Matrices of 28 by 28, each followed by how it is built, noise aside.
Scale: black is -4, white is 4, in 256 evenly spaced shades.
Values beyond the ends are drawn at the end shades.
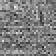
blocks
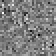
block diagonal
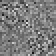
block diagonal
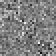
block diagonal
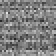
blocks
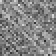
Toeplitz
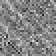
Toeplitz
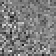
lower triangular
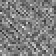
Toeplitz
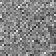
Hankel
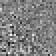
lower triangular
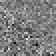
lower triangular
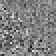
lower triangular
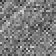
Hankel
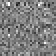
low rank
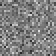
blocks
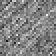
Hankel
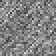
Hankel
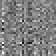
low rank
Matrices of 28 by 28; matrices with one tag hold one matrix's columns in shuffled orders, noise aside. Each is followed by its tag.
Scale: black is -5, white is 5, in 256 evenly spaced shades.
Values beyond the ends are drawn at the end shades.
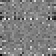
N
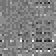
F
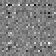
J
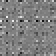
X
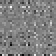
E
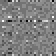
X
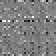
X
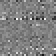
N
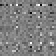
J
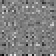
E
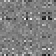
N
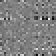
N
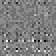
F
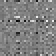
X
